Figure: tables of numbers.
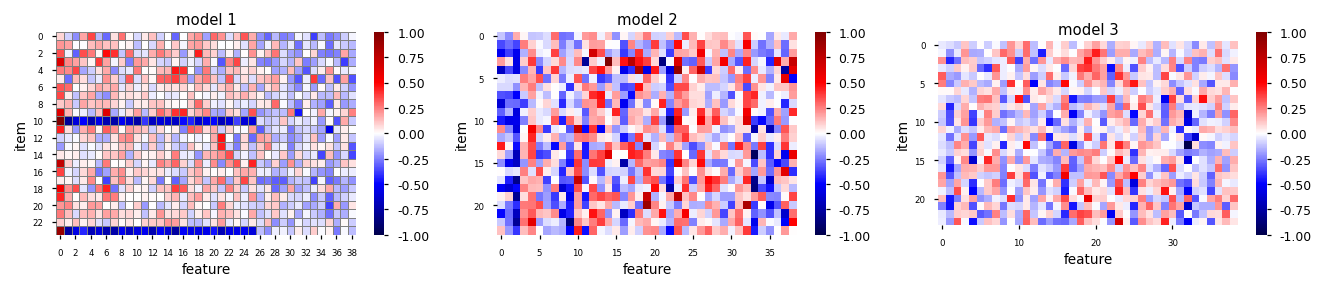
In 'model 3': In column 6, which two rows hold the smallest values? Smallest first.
3, 22
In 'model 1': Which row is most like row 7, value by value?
16
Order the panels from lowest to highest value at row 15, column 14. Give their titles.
model 3, model 2, model 1
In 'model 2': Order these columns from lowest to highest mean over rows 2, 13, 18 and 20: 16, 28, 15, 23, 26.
15, 16, 23, 26, 28
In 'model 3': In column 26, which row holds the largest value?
8
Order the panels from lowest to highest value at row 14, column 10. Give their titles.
model 3, model 1, model 2
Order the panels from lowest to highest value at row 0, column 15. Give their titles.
model 1, model 2, model 3
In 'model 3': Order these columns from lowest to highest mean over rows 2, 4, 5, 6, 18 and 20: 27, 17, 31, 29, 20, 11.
31, 27, 17, 29, 20, 11
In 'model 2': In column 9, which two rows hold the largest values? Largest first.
10, 16
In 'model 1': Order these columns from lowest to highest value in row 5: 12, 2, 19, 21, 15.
21, 12, 2, 19, 15
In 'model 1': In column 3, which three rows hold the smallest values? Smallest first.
10, 23, 4
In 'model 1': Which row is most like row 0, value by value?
17
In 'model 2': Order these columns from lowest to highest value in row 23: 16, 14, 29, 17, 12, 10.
16, 14, 17, 29, 12, 10
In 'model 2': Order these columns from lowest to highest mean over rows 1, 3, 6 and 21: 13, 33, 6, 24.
33, 6, 13, 24
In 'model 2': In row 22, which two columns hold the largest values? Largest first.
4, 38
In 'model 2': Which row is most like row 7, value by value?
8
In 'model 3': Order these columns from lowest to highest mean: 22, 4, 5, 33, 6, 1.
1, 4, 33, 22, 5, 6
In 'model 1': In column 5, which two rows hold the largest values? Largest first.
3, 18
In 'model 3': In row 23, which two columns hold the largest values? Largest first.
23, 29
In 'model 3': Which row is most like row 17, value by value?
5
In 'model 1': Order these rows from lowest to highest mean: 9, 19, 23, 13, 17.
23, 17, 13, 19, 9
